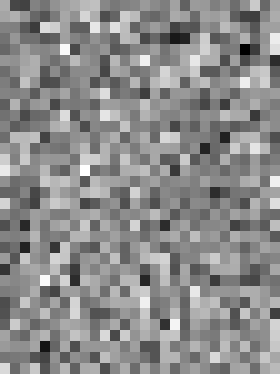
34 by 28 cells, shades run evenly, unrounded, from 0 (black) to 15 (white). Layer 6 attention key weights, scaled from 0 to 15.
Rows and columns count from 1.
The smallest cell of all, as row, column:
5, 25
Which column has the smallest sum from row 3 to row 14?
23
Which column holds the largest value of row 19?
28
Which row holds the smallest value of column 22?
18
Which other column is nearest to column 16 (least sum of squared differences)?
24
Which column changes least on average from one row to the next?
27
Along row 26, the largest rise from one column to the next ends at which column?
9
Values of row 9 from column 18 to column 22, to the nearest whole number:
9 9 8 5 9
